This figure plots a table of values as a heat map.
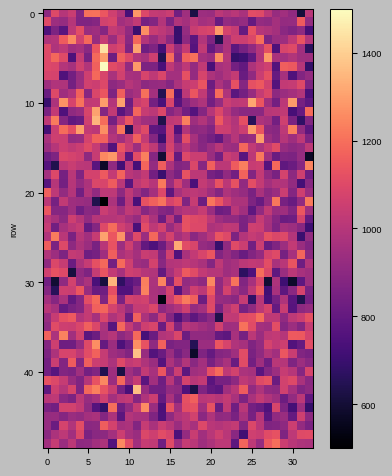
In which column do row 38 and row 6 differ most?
7
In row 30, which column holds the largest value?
8
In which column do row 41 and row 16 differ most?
12
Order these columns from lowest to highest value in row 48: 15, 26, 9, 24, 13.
26, 13, 15, 24, 9
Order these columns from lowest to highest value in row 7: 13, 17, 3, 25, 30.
30, 3, 25, 13, 17
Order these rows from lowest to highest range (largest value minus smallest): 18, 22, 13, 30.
22, 18, 13, 30
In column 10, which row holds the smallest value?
13
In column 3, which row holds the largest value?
3
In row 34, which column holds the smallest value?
21
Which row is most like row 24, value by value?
46
